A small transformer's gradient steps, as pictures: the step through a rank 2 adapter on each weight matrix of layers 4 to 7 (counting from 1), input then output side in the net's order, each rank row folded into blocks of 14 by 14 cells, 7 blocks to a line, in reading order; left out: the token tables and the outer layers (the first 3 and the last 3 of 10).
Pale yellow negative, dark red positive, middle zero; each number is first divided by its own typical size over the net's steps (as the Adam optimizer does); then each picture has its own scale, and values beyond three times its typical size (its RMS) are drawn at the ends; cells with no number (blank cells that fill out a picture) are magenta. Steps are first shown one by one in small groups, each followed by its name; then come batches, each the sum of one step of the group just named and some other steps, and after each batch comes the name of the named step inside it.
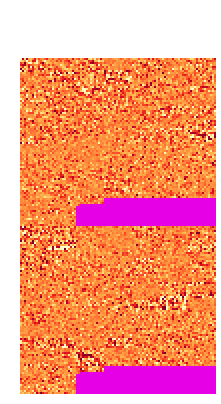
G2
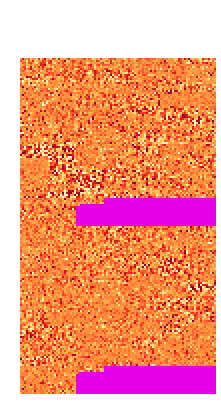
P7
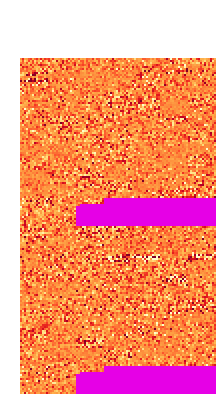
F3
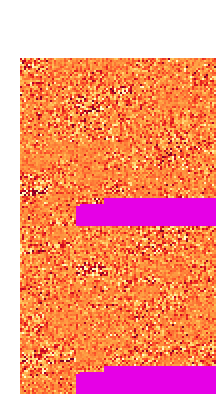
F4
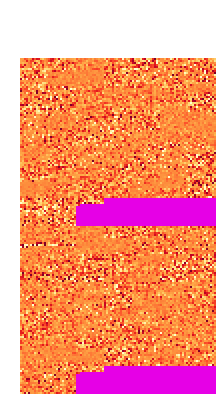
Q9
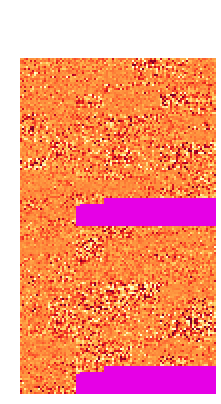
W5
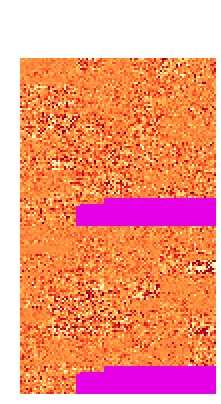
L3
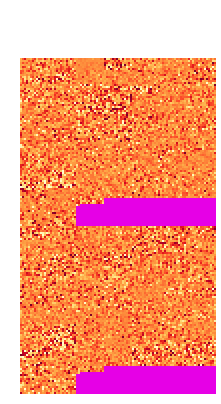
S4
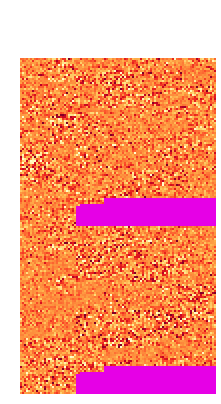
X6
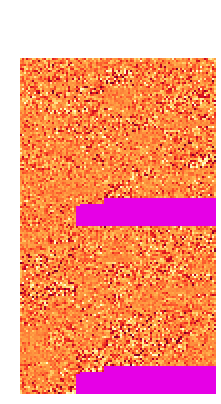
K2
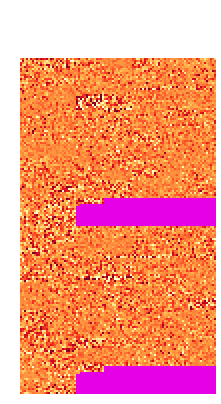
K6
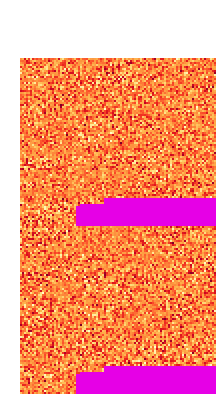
Q9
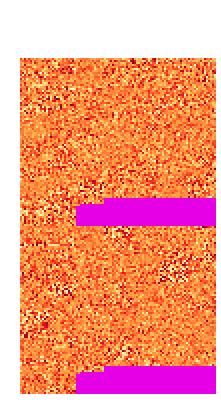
Q9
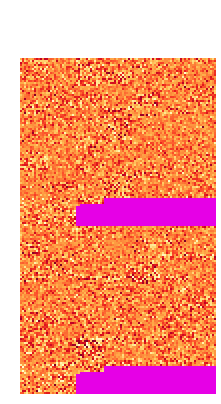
K6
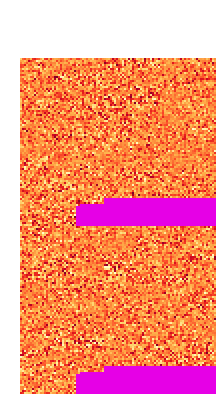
S4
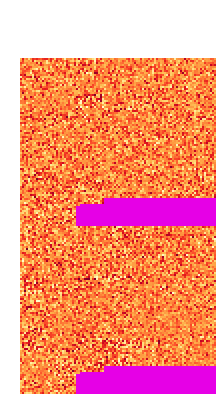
K6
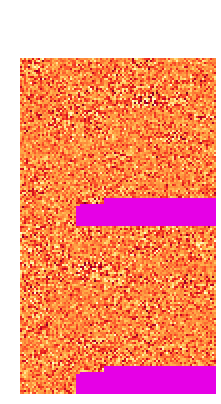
F4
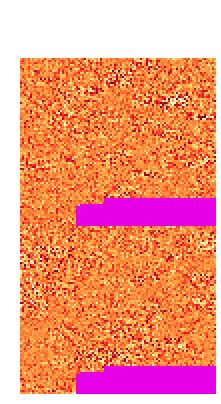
K2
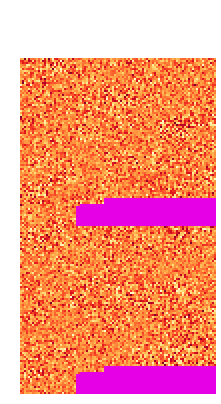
W5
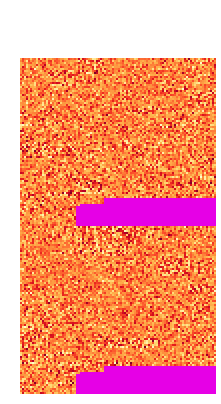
P7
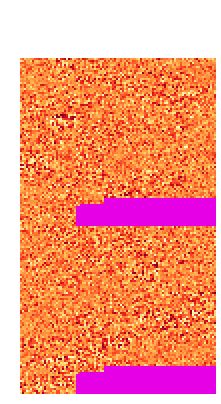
X6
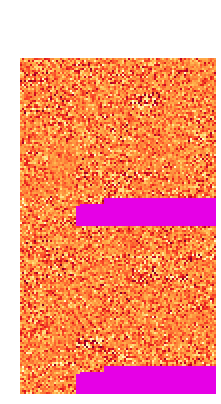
F3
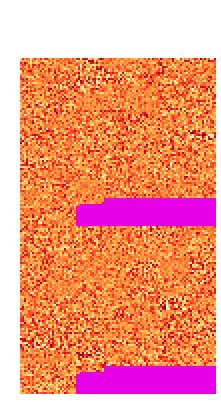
G2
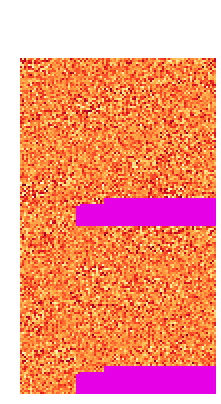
F4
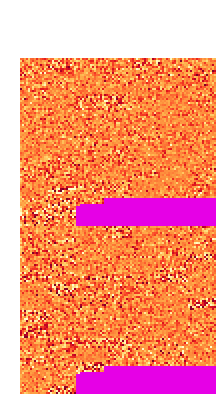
K6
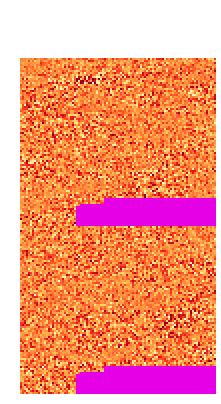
X6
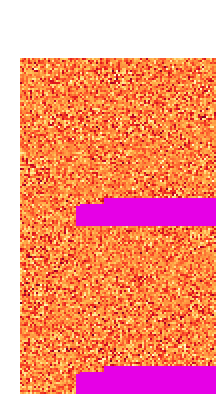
K2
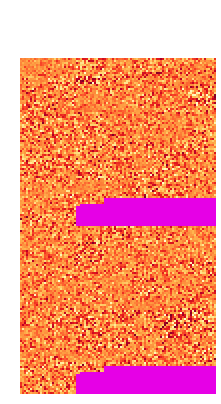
X6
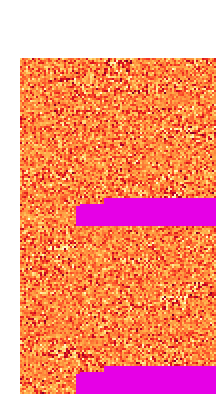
G2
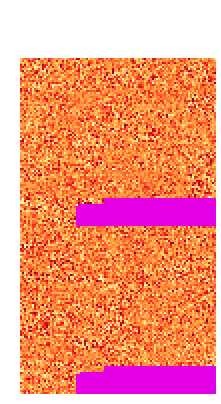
Q9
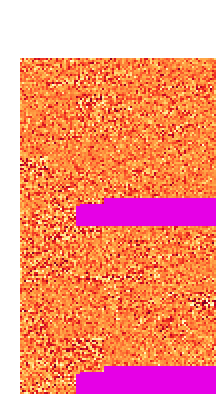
K6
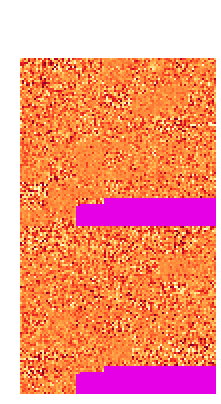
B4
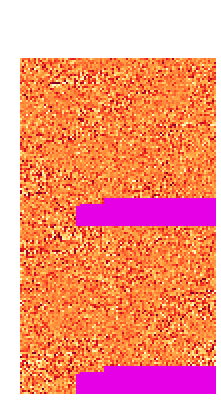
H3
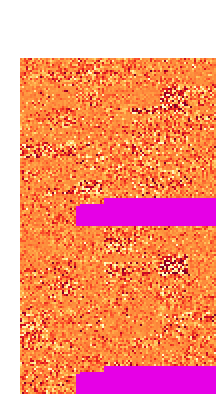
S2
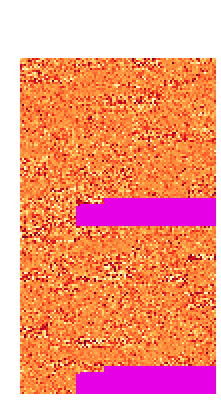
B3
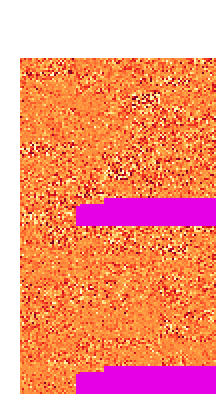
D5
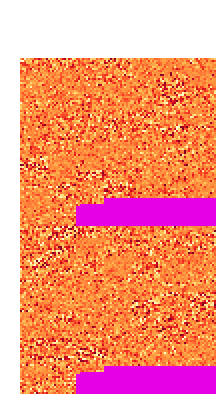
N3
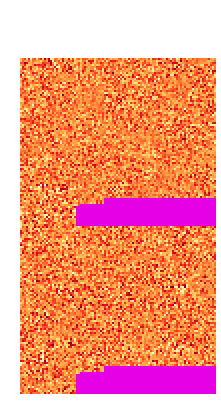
B4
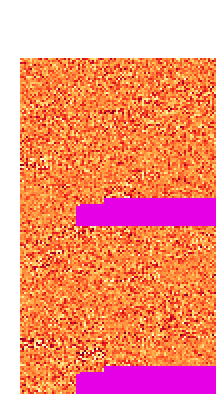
N3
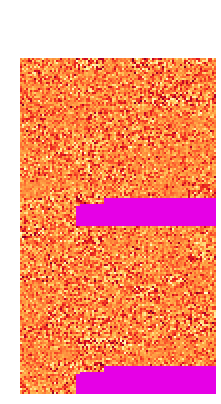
B3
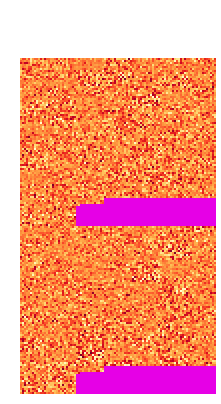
D5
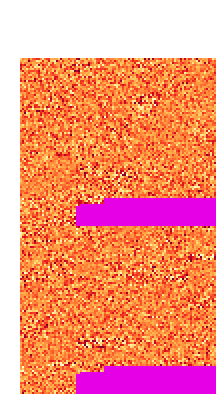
B3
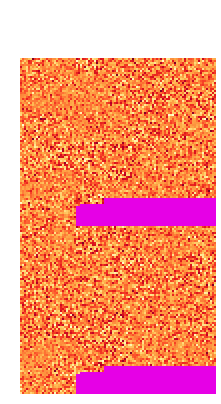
B3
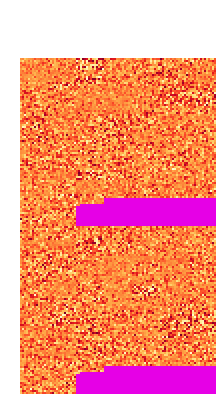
N3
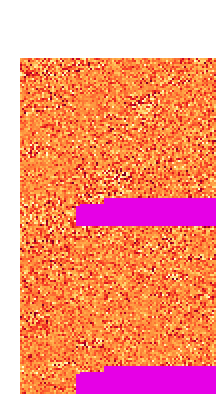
D5
